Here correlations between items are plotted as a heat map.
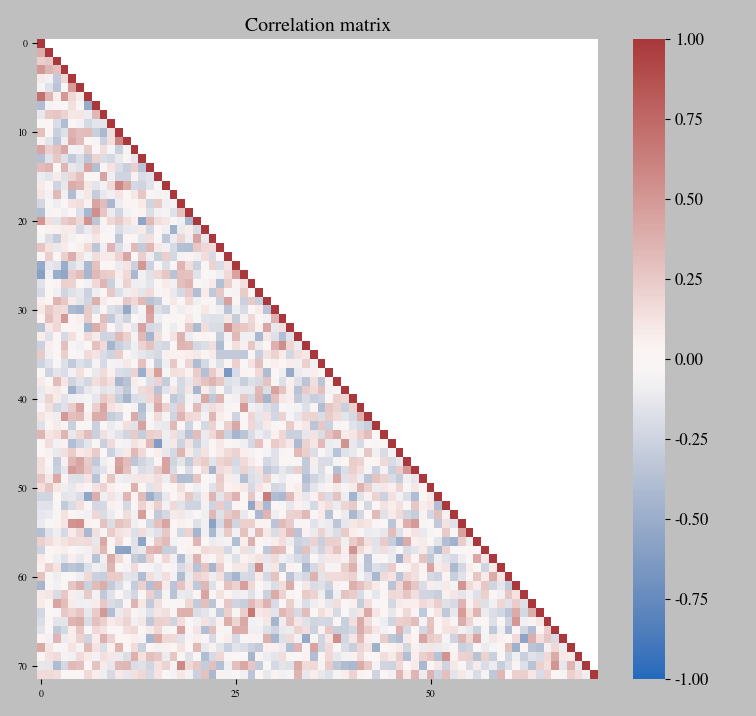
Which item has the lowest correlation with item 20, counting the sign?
13
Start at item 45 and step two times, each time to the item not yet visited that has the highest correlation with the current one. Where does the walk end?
30
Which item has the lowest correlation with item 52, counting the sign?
27
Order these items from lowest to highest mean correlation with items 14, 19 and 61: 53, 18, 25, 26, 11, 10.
10, 11, 53, 25, 18, 26
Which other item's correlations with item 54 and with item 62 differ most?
67
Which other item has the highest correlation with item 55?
54
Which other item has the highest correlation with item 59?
28
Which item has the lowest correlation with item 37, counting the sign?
24
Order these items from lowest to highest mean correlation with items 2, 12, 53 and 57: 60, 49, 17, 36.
60, 36, 17, 49
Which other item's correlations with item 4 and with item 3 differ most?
26
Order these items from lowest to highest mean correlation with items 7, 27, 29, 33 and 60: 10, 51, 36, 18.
36, 10, 18, 51
